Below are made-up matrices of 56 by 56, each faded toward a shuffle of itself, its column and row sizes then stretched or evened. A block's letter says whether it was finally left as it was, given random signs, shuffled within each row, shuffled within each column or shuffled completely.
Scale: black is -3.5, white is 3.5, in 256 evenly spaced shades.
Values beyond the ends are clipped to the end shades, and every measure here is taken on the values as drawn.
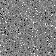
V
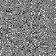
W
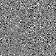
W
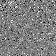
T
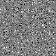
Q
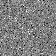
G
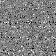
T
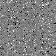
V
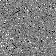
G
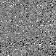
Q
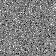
G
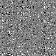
Q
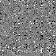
Q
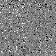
Q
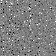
V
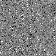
V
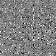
Q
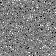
G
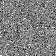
G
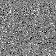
T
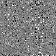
Q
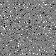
T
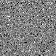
T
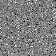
V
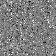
V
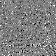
T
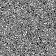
G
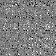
W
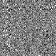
W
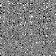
W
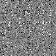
Q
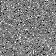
G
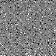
W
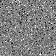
G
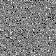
T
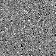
V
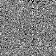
Q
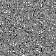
V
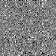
W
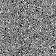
V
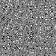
W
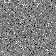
G
